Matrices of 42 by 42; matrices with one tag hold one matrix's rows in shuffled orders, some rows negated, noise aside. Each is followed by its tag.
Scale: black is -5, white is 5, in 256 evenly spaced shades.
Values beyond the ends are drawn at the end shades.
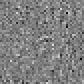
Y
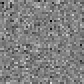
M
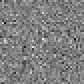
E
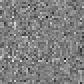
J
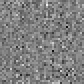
Y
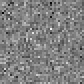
M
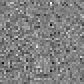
M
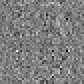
Y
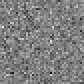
M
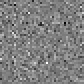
J
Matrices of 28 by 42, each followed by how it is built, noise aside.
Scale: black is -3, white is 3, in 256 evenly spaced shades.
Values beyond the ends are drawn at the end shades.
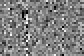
uneven columns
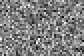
noise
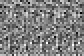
repeating columns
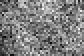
smooth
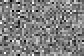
low rank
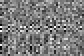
low rank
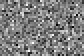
noise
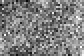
smooth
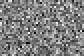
noise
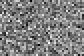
noise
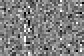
uneven columns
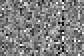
uneven columns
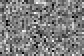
uneven columns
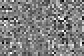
low rank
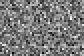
repeating columns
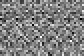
repeating columns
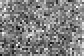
smooth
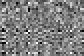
low rank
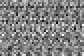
repeating columns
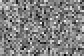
noise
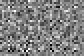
low rank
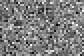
noise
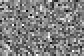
noise
